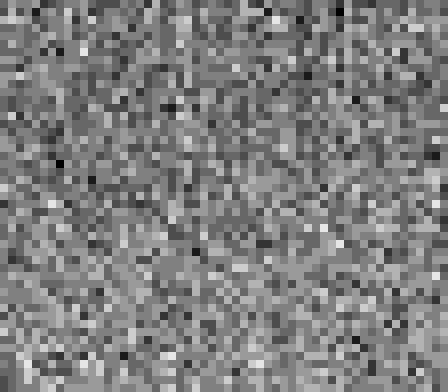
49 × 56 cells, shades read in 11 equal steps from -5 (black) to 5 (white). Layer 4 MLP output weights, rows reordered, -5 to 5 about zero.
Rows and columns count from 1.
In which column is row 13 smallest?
45
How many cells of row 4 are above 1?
11
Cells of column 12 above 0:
14
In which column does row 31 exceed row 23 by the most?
16
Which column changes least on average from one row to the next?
17
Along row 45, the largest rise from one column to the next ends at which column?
12
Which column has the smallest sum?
51
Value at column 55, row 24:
2
